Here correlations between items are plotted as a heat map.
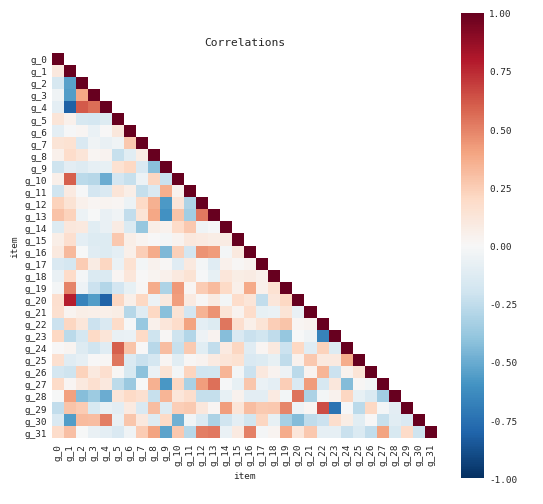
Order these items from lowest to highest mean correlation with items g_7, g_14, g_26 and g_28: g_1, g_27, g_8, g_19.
g_27, g_8, g_19, g_1
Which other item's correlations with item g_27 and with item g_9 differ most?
g_13
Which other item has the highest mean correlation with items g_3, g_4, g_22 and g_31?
g_2
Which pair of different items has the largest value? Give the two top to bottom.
g_1, g_20
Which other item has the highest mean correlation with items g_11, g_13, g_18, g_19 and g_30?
g_29
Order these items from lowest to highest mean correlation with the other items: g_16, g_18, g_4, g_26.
g_4, g_26, g_18, g_16
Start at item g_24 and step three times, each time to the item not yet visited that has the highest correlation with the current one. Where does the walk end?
g_21
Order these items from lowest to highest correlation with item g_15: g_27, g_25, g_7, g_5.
g_27, g_7, g_25, g_5
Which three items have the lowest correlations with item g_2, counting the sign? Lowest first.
g_20, g_1, g_28
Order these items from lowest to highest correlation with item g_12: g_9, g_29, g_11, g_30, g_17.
g_9, g_11, g_30, g_17, g_29
